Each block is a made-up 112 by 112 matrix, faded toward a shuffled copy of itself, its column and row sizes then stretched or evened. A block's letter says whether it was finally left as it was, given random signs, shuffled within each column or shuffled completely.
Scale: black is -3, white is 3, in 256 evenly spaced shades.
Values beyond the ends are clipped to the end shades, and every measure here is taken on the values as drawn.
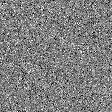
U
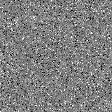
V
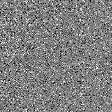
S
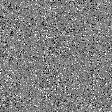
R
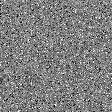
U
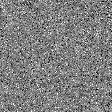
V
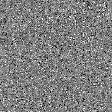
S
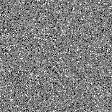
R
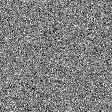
U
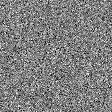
U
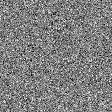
U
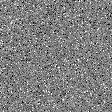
U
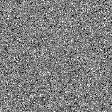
S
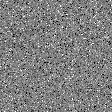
U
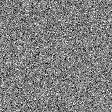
U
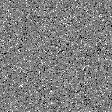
S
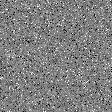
U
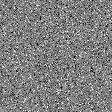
V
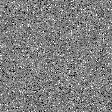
V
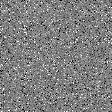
R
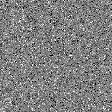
S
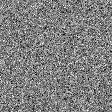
U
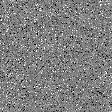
V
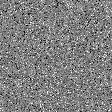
U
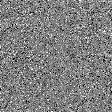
R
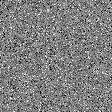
U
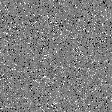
R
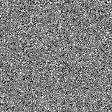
R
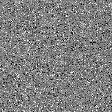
S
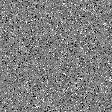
V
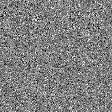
S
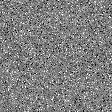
U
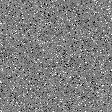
U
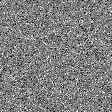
U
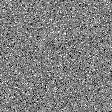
U
